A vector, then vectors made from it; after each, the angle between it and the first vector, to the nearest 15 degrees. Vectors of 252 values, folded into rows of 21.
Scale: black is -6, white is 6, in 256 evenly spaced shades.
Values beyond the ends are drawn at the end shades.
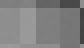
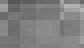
120 degrees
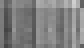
135 degrees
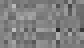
75 degrees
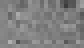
60 degrees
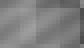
30 degrees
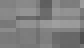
75 degrees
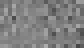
75 degrees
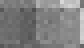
165 degrees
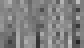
90 degrees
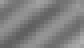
105 degrees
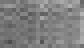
135 degrees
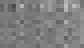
120 degrees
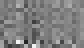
105 degrees
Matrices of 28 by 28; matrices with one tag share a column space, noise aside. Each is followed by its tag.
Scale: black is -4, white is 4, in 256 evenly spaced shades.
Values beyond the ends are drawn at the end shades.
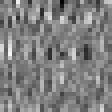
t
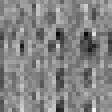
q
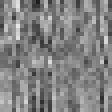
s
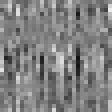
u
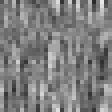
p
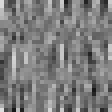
p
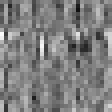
q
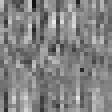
s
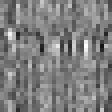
q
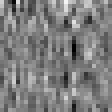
t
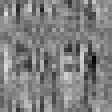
u
